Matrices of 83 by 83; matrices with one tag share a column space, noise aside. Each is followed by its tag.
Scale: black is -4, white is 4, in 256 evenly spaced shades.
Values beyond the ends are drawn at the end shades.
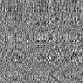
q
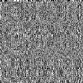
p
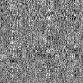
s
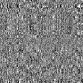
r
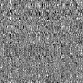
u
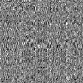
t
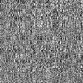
s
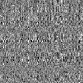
q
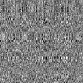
q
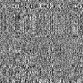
r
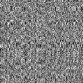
t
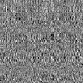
q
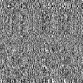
r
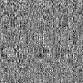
s
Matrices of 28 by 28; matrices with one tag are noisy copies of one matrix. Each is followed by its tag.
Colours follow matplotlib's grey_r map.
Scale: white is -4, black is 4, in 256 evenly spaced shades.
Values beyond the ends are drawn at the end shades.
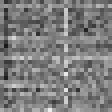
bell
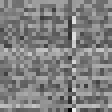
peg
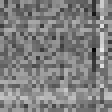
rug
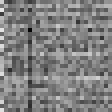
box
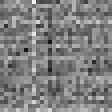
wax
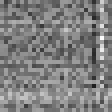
rug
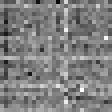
bell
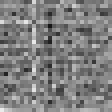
wax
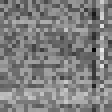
rug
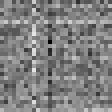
wax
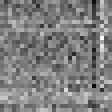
rug
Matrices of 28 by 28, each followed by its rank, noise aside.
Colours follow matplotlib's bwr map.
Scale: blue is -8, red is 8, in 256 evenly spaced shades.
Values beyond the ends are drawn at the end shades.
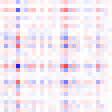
one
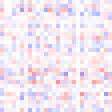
three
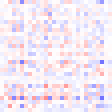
three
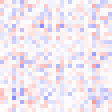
four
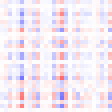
one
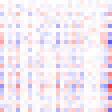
one
